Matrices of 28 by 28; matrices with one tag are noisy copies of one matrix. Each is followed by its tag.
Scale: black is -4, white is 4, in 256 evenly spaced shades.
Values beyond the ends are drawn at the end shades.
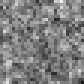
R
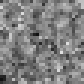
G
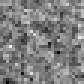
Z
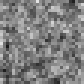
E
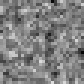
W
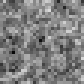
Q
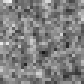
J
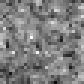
E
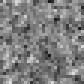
R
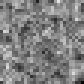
R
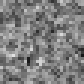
W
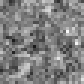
Q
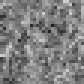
Z
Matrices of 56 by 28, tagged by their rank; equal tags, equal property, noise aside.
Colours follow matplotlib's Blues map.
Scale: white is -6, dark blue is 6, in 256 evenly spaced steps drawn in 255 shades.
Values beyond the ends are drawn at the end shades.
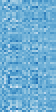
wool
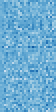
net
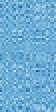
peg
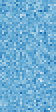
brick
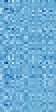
peg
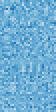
brick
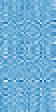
wool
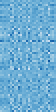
wool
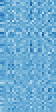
peg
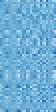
wool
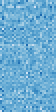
brick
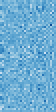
net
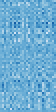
peg
